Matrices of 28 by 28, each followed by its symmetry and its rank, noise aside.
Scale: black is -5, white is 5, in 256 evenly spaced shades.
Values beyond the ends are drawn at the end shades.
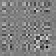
symmetric, rank two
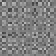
symmetric, rank two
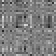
no symmetry, rank three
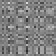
no symmetry, rank two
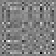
antisymmetric, rank two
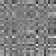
no symmetry, rank two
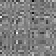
no symmetry, rank four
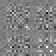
symmetric, rank three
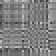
antisymmetric, rank two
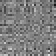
no symmetry, rank four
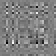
no symmetry, rank two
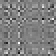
antisymmetric, rank two
